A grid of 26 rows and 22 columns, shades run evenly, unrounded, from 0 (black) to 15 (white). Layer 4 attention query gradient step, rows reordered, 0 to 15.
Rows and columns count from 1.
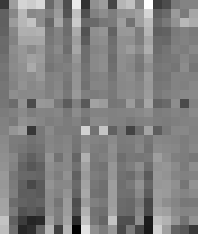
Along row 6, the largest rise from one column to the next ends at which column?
9
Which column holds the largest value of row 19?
10
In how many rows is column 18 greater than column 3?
11
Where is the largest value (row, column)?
1, 17
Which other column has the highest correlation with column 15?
5
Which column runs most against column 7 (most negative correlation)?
6
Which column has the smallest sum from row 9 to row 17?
4
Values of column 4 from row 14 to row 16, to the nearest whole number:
8 3 7
